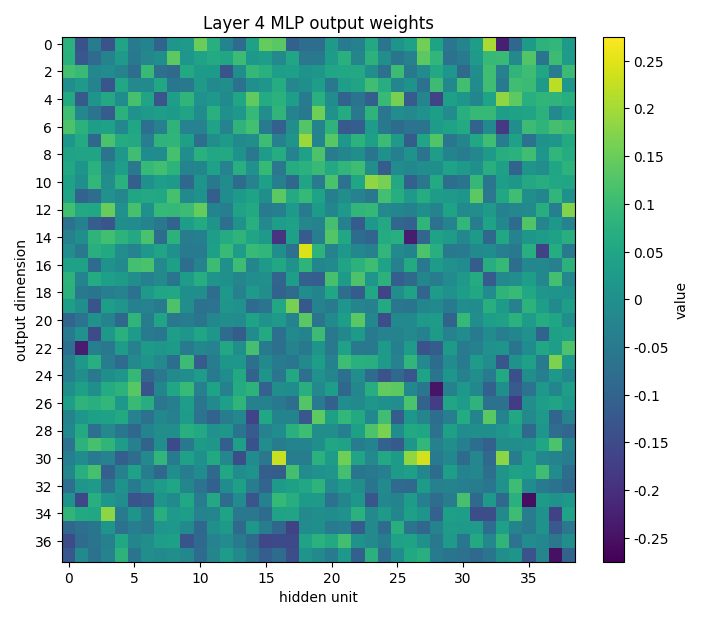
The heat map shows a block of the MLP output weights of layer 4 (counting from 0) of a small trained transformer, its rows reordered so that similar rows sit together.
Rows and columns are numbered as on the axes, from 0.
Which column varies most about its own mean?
37
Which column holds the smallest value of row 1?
1
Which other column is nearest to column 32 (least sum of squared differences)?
15
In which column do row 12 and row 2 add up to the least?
12
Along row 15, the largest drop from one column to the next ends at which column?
36
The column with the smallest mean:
28
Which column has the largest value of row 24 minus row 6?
33
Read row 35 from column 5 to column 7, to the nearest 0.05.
-0.05 -0.05 0
